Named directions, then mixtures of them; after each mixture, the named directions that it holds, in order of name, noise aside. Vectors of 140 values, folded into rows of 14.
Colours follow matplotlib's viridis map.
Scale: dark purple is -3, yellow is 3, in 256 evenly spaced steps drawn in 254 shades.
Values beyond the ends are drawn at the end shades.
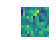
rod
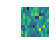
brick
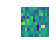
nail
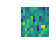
nail, rod.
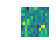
brick, nail.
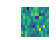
brick.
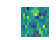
brick, rod.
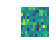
nail, rod.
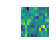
brick, nail.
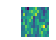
brick, nail, rod.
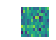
brick, rod.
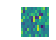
brick, nail, rod.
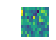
rod.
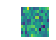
brick, nail, rod.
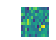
brick, nail.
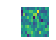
rod.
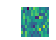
brick.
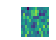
brick, rod.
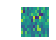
brick, nail, rod.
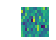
nail, rod.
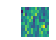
brick, nail, rod.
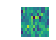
brick, nail, rod.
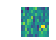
brick, nail, rod.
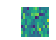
brick.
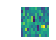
nail, rod.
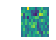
brick, nail, rod.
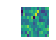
rod.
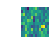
brick, nail, rod.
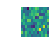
brick.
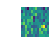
brick, nail, rod.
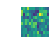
brick, nail, rod.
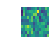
rod.
